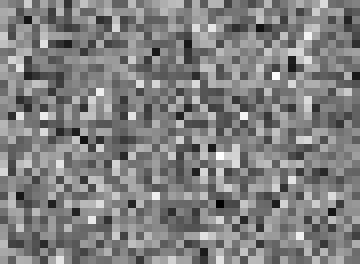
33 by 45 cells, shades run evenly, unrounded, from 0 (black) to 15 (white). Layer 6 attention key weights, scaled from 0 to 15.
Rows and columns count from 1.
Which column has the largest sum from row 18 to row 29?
26
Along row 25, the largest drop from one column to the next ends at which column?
3
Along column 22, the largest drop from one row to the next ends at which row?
21
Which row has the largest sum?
11
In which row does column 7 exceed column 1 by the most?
25
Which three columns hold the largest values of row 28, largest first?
12, 28, 42
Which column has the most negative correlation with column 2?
7
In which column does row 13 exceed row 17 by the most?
10
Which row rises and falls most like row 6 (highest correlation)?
17
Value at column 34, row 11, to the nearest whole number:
8
